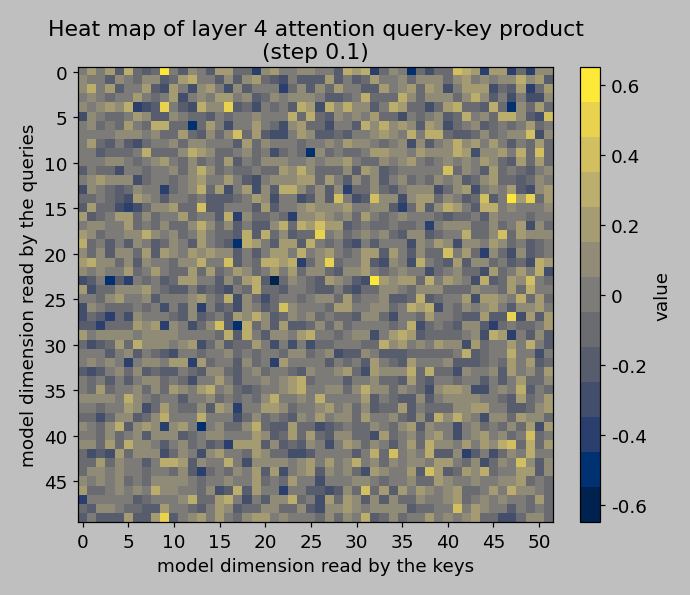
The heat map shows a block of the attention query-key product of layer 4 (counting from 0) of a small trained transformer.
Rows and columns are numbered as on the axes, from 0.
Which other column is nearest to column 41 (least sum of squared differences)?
50
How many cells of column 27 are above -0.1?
30
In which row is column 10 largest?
43
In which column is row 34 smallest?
12
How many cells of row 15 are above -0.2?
40
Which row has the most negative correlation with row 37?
7
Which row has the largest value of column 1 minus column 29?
13
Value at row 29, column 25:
0.3
